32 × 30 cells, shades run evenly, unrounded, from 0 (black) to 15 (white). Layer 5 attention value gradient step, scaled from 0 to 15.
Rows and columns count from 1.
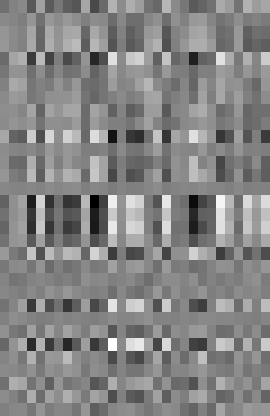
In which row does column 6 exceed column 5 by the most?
11
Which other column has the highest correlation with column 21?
24
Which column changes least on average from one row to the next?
14
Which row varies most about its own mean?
16
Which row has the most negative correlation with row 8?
22
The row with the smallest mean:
13
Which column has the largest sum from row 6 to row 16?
23
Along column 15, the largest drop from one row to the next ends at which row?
28
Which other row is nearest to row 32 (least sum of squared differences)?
6
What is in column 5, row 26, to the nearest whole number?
7
